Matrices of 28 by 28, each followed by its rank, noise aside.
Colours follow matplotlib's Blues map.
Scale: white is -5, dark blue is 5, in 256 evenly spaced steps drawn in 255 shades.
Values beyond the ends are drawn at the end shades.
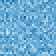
six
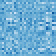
four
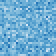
eight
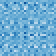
three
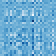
three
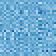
three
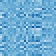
three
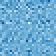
six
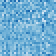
six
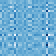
two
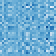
three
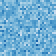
eight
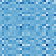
two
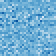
eight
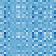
two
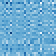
three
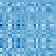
two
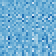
four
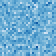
eight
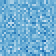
eight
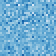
six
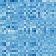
four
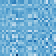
three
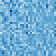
six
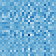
three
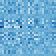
three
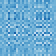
two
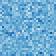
eight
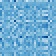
three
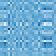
two
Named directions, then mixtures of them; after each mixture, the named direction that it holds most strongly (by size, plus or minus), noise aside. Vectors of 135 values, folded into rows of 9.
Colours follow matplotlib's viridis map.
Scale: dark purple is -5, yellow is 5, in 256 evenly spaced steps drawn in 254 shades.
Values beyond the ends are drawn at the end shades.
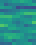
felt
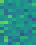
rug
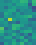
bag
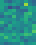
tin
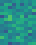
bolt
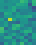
bag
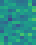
bag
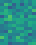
bolt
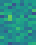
bolt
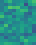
tin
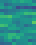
felt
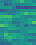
felt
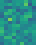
bag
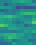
felt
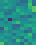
bag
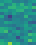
bolt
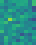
bag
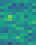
bolt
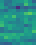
felt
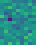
bolt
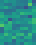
bag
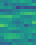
felt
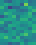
tin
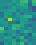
bag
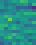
felt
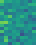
rug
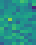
bag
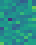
bag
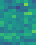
tin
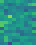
rug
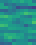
felt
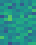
bolt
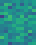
bolt
